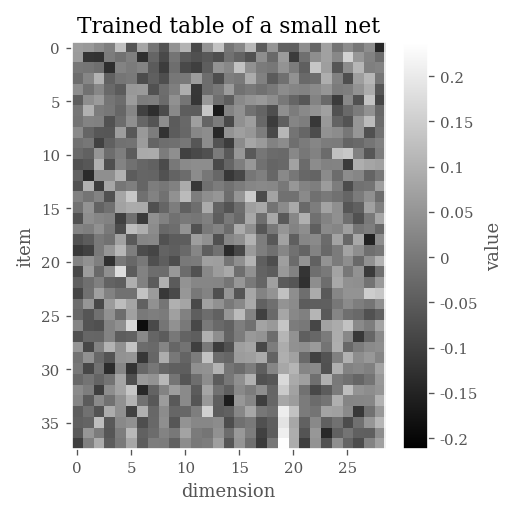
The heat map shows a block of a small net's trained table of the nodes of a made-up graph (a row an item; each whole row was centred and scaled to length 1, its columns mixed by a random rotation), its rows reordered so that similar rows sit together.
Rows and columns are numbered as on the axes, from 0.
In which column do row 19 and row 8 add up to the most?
4
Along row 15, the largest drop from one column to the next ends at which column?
7
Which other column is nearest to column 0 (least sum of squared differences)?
21
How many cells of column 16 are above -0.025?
36
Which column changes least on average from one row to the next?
20
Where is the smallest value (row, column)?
26, 6
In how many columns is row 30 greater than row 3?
15
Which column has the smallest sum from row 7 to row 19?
14
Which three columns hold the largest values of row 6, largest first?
12, 1, 23
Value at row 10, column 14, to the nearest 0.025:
-0.05
